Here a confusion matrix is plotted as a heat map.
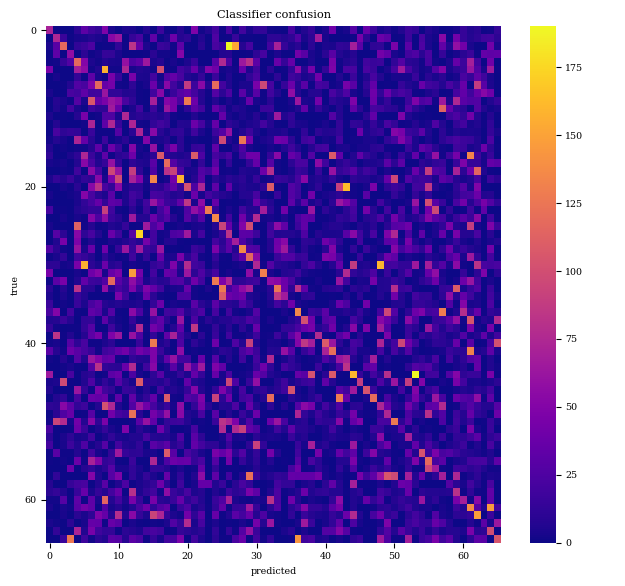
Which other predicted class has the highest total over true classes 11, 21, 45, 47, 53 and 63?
30
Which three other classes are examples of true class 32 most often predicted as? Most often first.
24, 9, 26
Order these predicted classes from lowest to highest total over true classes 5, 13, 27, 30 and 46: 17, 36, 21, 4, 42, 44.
17, 36, 42, 21, 44, 4
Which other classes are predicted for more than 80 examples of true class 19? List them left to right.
10, 15, 50
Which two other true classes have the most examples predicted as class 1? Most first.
50, 39
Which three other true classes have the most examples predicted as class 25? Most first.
33, 34, 14
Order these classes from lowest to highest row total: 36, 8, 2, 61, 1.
1, 8, 61, 36, 2
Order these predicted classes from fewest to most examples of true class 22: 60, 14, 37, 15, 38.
38, 14, 37, 60, 15
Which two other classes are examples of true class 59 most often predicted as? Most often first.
12, 17
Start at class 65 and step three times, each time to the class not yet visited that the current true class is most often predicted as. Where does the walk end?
29
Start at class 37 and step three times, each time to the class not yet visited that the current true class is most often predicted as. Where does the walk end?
4
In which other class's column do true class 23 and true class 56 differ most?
8
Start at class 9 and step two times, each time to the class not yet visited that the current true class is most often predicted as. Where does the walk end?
43
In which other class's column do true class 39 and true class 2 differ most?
26
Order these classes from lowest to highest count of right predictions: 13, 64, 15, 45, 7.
15, 13, 45, 64, 7
